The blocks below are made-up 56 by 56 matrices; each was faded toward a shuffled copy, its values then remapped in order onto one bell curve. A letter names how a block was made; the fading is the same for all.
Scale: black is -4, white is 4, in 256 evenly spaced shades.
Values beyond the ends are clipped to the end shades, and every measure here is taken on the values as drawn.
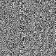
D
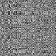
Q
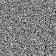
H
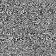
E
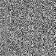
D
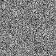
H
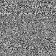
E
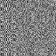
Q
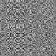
Q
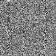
H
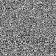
E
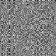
Q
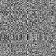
Q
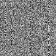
D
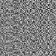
Q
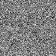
E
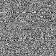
E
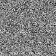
E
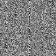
D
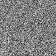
E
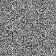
H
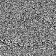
E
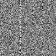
H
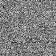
E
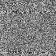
E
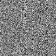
H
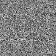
E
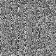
D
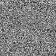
E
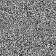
E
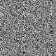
D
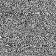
E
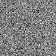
E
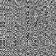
Q
